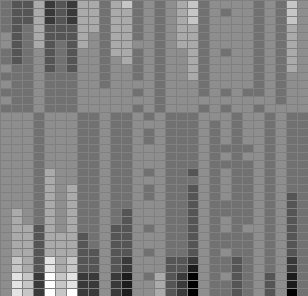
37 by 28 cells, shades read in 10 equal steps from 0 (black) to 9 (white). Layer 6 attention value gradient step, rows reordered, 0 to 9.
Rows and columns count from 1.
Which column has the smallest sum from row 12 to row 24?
18
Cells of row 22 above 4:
13
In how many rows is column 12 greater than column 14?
8
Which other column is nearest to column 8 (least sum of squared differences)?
4
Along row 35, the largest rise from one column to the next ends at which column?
5
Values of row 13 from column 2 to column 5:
4 4 5 4
